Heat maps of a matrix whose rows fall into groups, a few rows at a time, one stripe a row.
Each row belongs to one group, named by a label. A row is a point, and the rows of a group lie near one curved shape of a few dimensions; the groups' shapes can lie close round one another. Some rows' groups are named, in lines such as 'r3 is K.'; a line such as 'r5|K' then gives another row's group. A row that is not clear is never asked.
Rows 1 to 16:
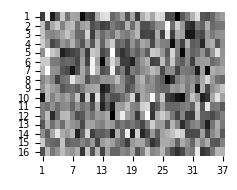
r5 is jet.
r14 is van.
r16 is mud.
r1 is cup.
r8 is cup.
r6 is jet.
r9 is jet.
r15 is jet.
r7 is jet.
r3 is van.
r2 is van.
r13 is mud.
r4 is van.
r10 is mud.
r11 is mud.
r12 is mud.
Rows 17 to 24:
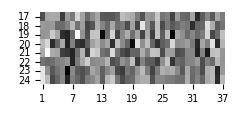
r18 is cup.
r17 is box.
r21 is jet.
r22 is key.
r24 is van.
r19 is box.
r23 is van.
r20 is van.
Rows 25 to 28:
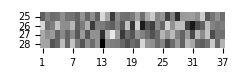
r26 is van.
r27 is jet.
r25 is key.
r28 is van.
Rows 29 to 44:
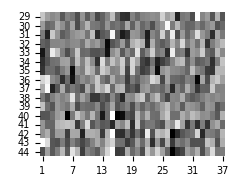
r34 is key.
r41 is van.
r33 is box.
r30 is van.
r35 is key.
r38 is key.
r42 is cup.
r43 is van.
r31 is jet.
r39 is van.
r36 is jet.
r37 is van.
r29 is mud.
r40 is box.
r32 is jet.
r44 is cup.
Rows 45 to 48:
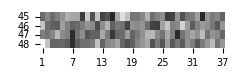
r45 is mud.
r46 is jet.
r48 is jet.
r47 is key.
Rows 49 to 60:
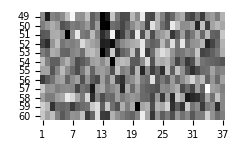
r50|jet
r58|van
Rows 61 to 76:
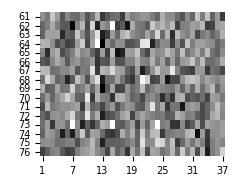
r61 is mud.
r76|jet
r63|box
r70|van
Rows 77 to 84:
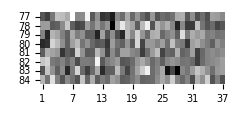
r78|mud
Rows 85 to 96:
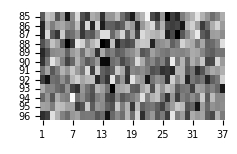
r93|mud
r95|van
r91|van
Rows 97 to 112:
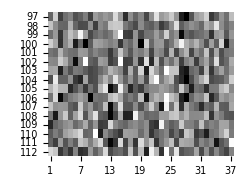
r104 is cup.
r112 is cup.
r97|cup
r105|jet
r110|van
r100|van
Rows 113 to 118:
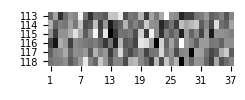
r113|cup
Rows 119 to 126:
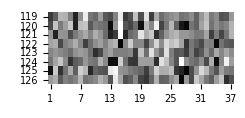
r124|jet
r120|cup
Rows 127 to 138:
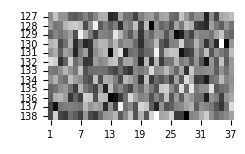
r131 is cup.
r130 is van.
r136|box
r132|van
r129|cup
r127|jet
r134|van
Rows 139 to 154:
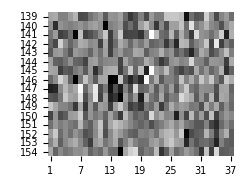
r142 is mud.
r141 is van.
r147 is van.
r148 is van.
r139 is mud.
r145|cup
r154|mud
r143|mud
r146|box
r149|jet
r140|jet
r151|mud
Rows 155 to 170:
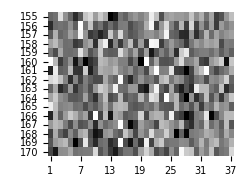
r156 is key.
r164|cup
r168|cup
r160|van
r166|mud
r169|box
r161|cup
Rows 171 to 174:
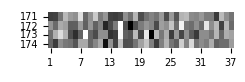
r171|van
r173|box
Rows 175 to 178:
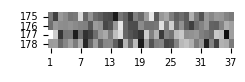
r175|key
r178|van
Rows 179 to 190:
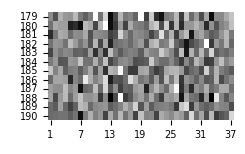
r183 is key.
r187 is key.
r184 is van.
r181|mud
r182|mud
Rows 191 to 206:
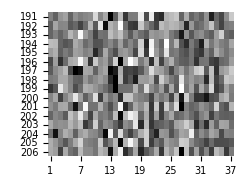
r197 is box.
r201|box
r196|mud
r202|mud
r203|van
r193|cup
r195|cup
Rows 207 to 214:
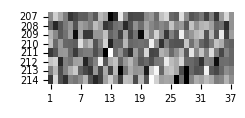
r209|van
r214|cup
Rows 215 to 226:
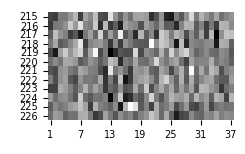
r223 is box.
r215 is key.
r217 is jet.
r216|van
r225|mud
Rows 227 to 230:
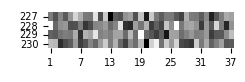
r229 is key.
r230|cup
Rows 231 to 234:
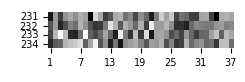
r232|cup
